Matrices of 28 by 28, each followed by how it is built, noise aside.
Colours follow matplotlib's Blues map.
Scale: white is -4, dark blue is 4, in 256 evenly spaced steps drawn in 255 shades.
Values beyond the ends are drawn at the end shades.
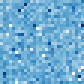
sparse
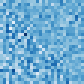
lower triangular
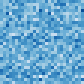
repeating columns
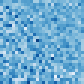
lower triangular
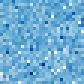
sparse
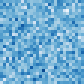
noise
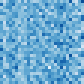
repeating rows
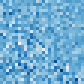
lower triangular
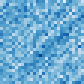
Hankel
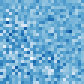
lower triangular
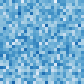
repeating columns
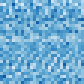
repeating columns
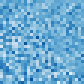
lower triangular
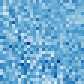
lower triangular
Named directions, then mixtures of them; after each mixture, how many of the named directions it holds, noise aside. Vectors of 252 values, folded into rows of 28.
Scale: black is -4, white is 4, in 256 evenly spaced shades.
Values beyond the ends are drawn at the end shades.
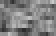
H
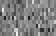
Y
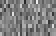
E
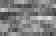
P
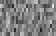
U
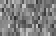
four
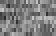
four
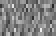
one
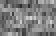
three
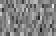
one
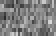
four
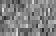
two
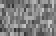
two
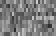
four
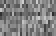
two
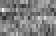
two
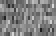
three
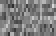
two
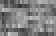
two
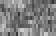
two
